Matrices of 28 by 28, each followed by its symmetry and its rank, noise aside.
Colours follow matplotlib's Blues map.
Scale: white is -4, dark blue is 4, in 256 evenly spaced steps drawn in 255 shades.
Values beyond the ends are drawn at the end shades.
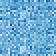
no symmetry, rank six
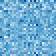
no symmetry, rank four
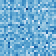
antisymmetric, rank six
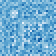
symmetric, rank six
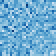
symmetric, rank five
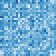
symmetric, rank six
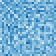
symmetric, rank five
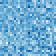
no symmetry, rank five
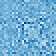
symmetric, rank four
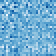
no symmetry, rank four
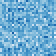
no symmetry, rank five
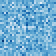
antisymmetric, rank six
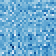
no symmetry, rank five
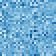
symmetric, rank four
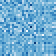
antisymmetric, rank six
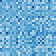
symmetric, rank four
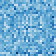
symmetric, rank four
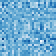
no symmetry, rank four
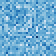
symmetric, rank six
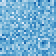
symmetric, rank six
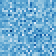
symmetric, rank five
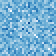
symmetric, rank six
